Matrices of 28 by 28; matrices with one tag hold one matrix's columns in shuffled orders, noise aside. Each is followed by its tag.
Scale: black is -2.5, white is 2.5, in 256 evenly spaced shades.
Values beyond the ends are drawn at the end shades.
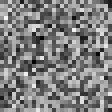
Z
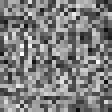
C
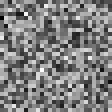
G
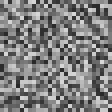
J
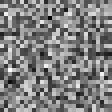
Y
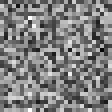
G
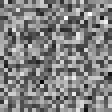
C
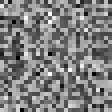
Y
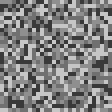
J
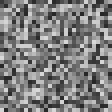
G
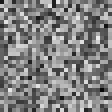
C
